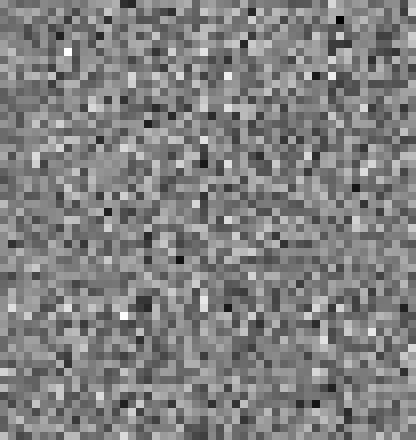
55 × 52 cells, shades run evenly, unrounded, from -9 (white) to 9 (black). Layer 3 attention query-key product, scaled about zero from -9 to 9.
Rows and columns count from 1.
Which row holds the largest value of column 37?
8
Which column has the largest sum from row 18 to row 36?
26
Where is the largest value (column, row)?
43, 3
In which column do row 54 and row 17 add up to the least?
51
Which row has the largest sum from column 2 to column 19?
31
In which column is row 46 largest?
9
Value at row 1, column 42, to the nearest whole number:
-6
